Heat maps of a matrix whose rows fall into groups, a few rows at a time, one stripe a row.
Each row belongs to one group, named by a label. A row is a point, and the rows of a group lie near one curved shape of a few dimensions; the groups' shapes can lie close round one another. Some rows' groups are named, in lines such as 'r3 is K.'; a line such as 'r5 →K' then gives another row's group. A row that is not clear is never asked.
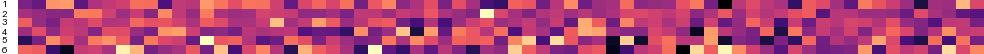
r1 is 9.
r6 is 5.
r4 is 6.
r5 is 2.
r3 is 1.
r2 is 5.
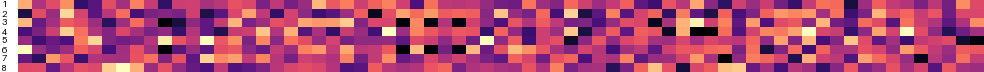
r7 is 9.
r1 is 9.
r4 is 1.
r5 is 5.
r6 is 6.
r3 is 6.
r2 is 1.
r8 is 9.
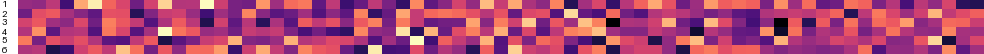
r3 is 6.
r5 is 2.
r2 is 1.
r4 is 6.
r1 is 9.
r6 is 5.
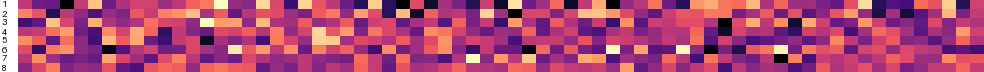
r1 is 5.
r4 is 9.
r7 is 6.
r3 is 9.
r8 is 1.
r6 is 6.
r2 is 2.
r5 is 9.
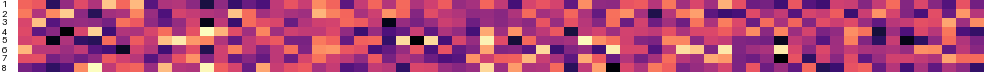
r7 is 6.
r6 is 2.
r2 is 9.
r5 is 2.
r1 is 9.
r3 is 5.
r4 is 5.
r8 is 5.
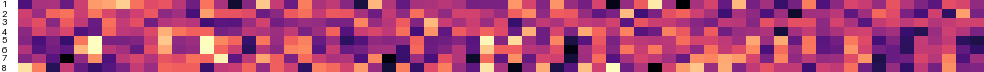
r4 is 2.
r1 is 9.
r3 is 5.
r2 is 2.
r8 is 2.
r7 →5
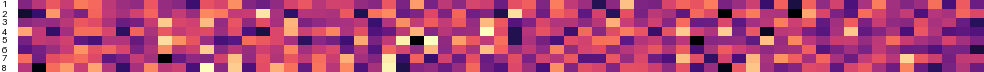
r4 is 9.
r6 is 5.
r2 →9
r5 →6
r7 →6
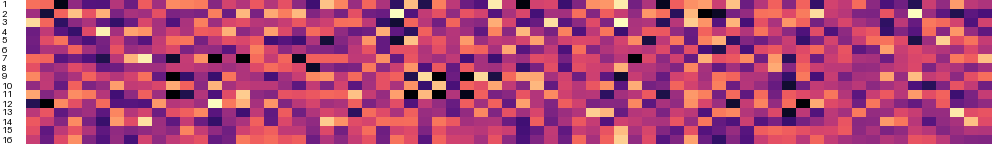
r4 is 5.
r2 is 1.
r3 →2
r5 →1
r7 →5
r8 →6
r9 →6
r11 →6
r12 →9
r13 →6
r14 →9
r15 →6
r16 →6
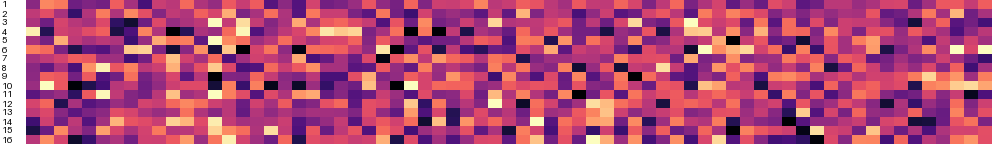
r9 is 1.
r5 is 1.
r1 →1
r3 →9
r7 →5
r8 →9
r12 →2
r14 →2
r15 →9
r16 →1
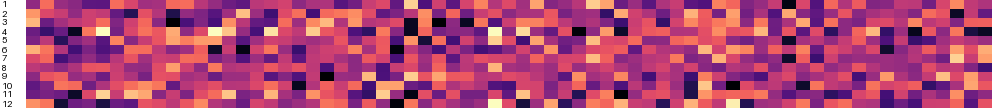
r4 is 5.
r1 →6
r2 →2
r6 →5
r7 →6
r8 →5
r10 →9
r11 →5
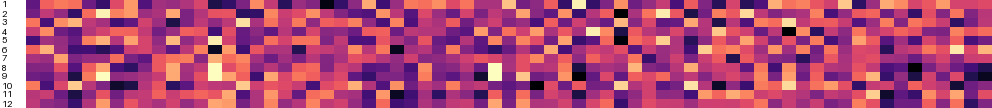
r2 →9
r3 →6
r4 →6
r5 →9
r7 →1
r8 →9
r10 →6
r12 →5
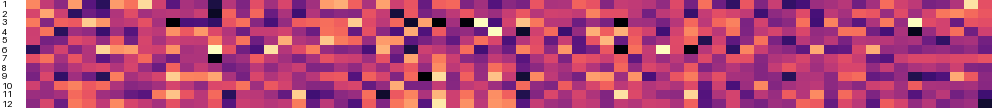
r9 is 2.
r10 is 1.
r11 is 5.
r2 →1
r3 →6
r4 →2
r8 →5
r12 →5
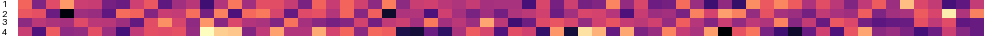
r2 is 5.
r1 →6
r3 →5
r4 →1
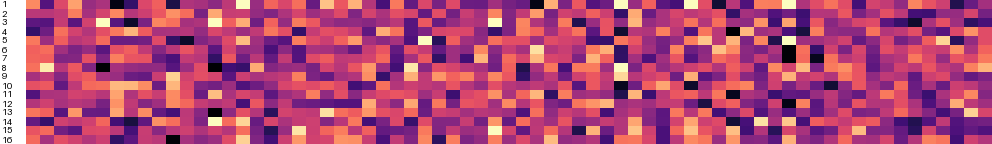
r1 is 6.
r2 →2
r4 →9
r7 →6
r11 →2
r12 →6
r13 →9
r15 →9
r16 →2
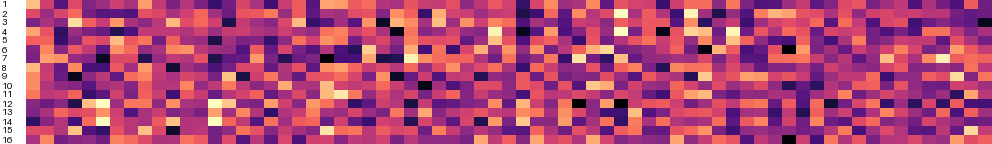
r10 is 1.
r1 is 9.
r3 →5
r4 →2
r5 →9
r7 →1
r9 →5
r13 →2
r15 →9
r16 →6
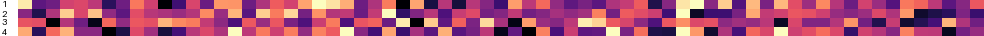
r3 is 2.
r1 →6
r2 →1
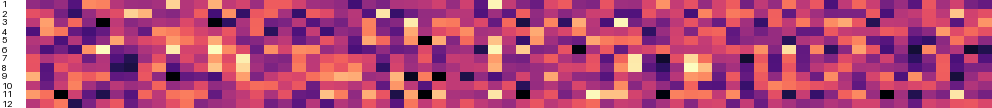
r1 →5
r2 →5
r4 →1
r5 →2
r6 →5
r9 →6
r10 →6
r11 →2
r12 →1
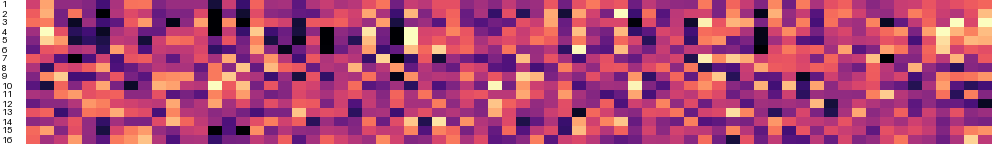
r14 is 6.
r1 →5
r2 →5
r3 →5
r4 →1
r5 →1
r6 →1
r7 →5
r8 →1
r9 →1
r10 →9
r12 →5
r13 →9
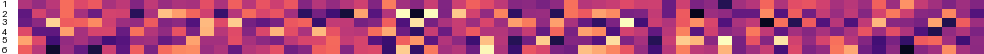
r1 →1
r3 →2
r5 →2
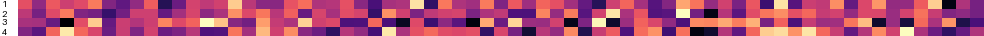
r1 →2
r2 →6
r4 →1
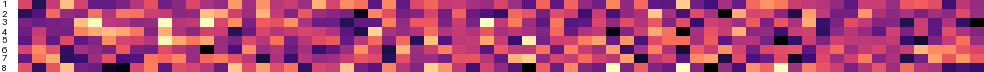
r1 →6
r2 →9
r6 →1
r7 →1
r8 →6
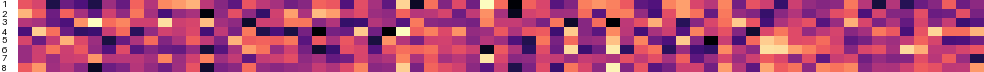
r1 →2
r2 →9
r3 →9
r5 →6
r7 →5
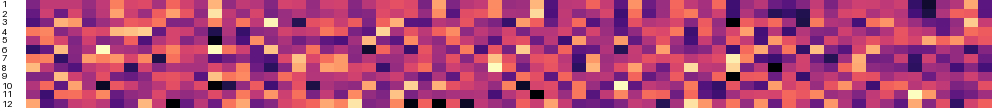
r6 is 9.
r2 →2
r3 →9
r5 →1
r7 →9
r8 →9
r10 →5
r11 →1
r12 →6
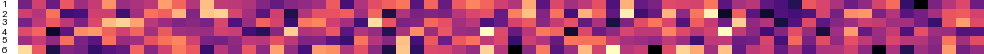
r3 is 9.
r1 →2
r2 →1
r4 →9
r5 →6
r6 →2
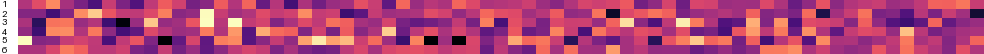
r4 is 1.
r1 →1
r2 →5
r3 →9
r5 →6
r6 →1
